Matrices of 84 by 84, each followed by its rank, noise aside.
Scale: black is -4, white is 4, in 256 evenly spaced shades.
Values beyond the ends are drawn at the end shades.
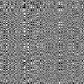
three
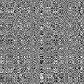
four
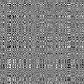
two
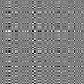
one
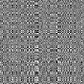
two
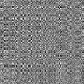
three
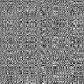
five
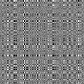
one
